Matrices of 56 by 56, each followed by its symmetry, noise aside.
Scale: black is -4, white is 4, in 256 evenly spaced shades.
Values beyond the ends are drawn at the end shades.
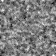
same after a half turn.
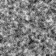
no symmetry.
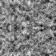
mirrored top to bottom.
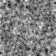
same after a half turn.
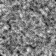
symmetric across the other diagonal.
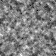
symmetric across the other diagonal.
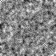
symmetric.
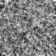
antisymmetric.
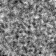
antisymmetric.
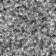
no symmetry.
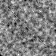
symmetric across the other diagonal.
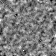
same after a half turn.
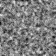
no symmetry.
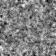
antisymmetric.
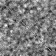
symmetric.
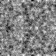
mirrored top to bottom.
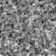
no symmetry.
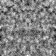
mirrored left to right.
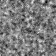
no symmetry.
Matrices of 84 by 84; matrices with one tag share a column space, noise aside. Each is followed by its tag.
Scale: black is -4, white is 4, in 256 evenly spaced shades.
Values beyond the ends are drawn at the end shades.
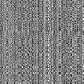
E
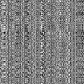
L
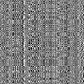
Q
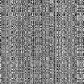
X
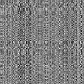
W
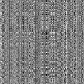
L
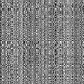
W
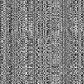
E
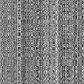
Q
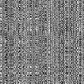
E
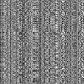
L
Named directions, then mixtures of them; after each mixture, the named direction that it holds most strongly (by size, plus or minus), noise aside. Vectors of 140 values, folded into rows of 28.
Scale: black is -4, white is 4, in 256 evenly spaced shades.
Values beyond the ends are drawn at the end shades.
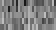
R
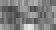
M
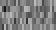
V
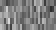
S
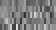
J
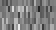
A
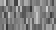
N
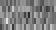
J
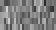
S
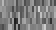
A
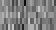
R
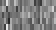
S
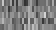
R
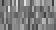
R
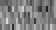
A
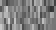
S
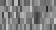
N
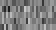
V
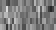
S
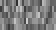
V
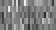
R
